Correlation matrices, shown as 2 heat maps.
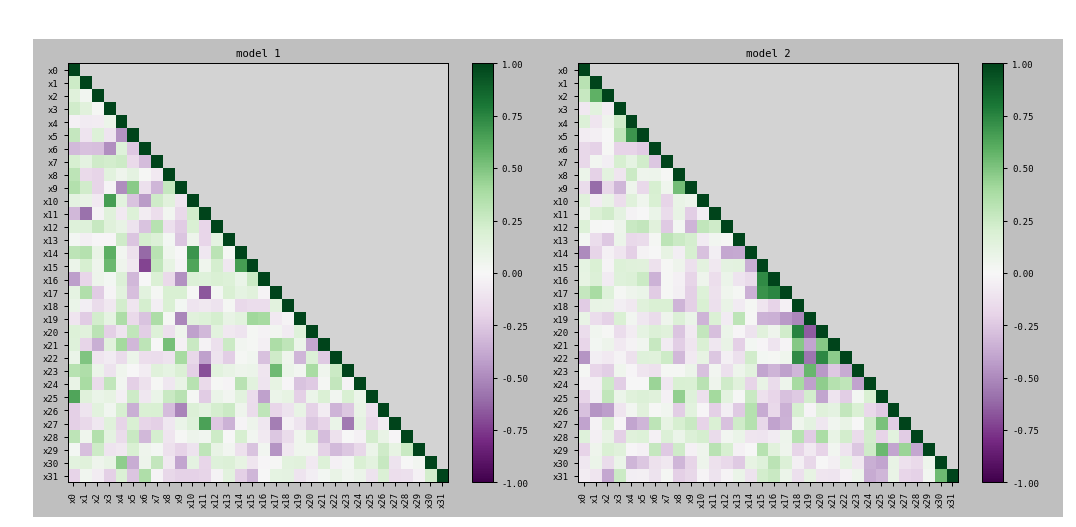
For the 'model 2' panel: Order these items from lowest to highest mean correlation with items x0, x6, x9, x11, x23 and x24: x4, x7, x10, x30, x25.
x30, x7, x4, x10, x25
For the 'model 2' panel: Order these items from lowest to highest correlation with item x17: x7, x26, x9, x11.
x26, x9, x11, x7
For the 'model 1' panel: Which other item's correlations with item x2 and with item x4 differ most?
x21
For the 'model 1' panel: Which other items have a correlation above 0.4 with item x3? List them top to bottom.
x10, x14, x15
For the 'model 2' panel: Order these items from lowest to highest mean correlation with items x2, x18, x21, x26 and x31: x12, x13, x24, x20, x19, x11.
x19, x13, x11, x12, x24, x20
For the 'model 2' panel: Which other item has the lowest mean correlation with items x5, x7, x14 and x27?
x0
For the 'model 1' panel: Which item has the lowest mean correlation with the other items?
x6
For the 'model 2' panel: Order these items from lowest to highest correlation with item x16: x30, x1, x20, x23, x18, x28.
x23, x18, x28, x20, x1, x30
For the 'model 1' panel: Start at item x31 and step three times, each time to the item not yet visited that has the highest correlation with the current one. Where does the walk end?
x8
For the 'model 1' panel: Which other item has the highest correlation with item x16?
x19
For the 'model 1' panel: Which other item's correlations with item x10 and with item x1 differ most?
x11
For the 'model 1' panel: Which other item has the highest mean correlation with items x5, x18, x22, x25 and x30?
x0
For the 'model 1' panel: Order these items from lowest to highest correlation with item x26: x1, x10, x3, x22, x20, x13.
x22, x20, x1, x3, x10, x13
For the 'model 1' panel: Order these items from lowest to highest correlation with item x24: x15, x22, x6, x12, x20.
x20, x6, x12, x15, x22
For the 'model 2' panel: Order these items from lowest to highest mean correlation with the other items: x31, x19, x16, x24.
x19, x31, x16, x24
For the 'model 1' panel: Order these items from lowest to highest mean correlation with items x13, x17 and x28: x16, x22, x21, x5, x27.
x27, x5, x22, x16, x21
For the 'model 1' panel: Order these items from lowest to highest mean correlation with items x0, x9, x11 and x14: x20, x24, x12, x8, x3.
x20, x12, x24, x8, x3
